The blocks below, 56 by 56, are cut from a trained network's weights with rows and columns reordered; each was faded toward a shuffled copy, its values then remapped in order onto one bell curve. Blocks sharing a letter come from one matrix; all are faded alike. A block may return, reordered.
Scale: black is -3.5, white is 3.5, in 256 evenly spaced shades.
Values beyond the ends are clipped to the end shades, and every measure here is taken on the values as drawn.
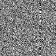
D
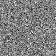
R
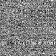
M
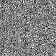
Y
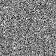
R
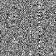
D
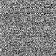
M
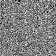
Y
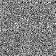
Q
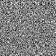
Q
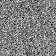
R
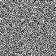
R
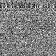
M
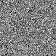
R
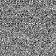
M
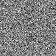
R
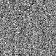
Y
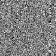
D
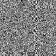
D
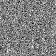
R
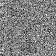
Y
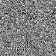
D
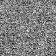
M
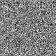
Y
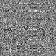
Q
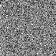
R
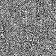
Y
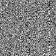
D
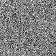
Y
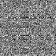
M
